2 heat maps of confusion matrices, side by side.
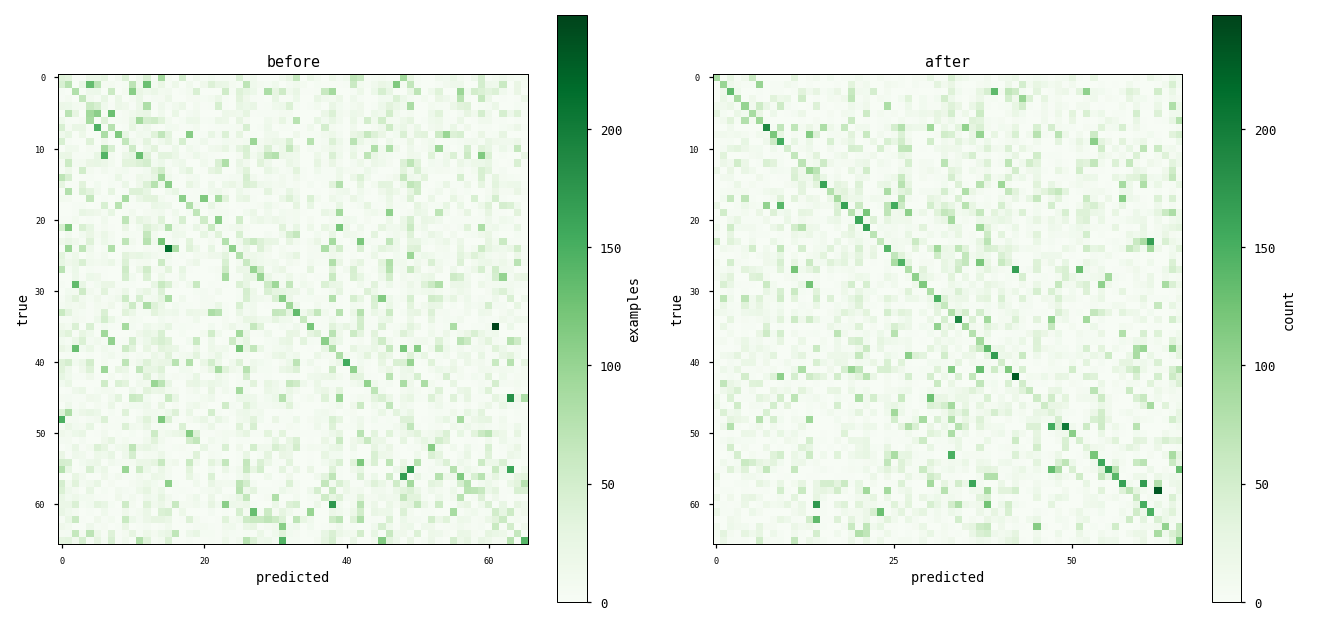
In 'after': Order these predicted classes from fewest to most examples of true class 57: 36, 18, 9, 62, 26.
9, 26, 18, 62, 36
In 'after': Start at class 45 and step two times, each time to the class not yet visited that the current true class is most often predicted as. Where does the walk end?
11
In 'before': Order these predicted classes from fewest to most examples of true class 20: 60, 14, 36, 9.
36, 60, 14, 9
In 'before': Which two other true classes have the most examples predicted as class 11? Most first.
6, 65
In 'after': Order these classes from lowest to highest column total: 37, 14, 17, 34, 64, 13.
17, 13, 14, 34, 64, 37
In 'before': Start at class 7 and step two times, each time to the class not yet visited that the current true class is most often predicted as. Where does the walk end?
4
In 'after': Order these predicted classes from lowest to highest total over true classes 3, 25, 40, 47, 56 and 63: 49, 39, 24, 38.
49, 24, 39, 38
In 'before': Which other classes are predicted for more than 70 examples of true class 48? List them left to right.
0, 14, 56
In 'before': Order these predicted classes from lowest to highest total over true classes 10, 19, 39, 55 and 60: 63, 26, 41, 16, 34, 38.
34, 41, 16, 26, 63, 38
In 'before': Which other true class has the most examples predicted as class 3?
24
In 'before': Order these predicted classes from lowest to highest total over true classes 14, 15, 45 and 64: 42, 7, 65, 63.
7, 65, 42, 63
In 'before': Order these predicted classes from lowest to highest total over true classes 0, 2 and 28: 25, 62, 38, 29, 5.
5, 25, 29, 62, 38
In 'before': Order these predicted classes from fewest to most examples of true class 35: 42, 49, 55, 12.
12, 49, 42, 55
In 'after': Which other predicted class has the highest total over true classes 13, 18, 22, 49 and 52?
47
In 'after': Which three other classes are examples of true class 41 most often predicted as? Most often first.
37, 33, 19
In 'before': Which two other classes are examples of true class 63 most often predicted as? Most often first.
31, 61
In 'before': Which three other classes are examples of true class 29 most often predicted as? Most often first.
2, 30, 53
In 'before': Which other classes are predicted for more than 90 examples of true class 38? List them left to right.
2, 25, 48, 50
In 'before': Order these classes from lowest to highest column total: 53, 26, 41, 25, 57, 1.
57, 41, 53, 1, 25, 26
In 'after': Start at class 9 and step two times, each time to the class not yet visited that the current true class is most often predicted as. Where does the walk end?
33
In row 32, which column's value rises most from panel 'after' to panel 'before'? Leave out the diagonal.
12
